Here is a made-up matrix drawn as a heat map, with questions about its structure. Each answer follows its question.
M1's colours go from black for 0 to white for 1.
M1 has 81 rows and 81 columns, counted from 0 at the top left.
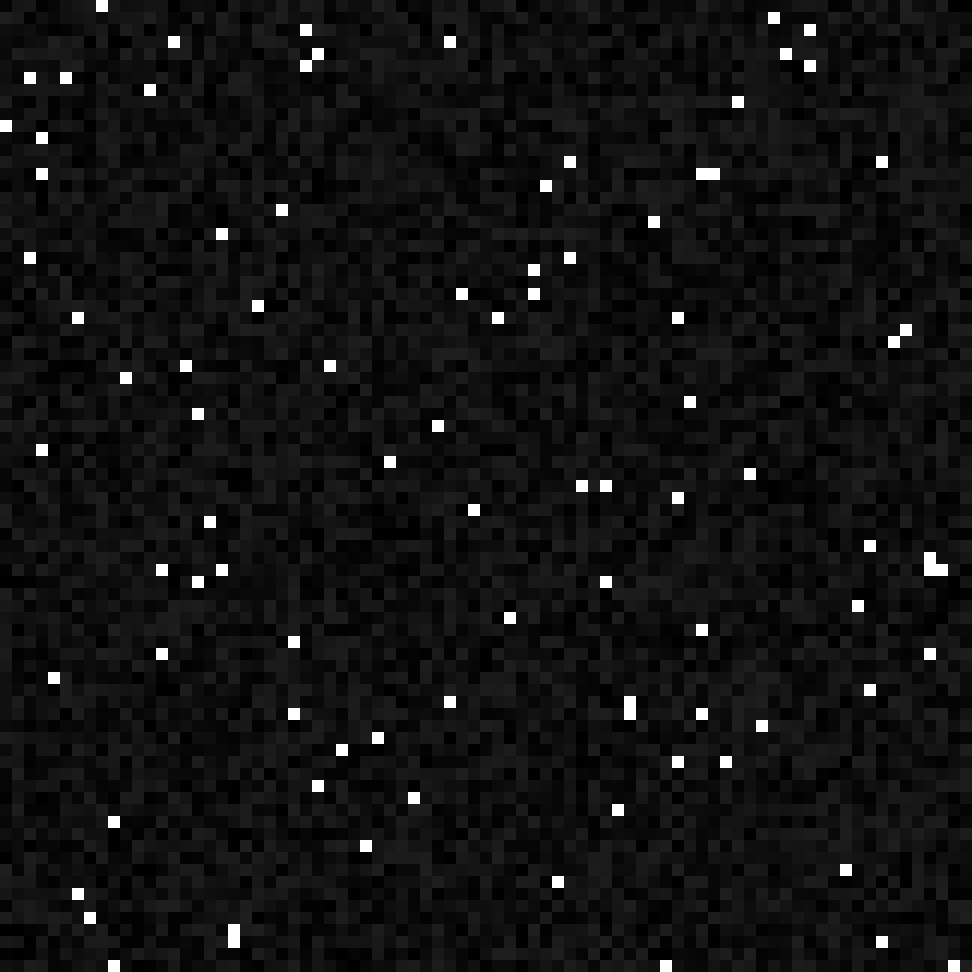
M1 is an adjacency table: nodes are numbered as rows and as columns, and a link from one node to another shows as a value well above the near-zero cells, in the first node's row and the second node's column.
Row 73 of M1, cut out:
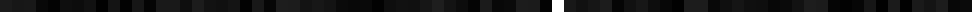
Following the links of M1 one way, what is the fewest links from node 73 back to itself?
7
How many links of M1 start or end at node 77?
4
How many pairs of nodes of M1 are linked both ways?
5
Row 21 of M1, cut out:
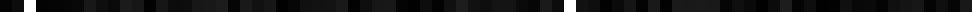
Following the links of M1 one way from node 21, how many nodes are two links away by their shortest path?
6
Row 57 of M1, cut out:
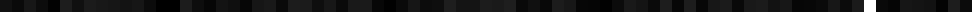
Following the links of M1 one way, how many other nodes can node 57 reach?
7
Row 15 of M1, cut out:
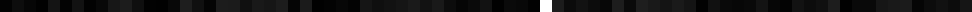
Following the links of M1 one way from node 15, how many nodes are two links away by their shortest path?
1
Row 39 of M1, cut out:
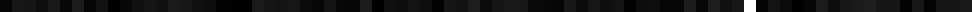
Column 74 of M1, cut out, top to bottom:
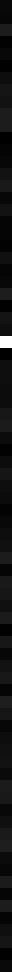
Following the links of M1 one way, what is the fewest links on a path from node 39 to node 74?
3
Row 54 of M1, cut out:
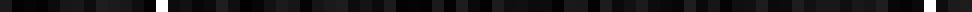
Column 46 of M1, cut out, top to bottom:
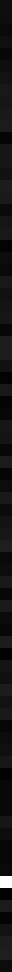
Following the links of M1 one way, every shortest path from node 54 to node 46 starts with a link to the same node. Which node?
node 13
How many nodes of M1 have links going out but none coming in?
12
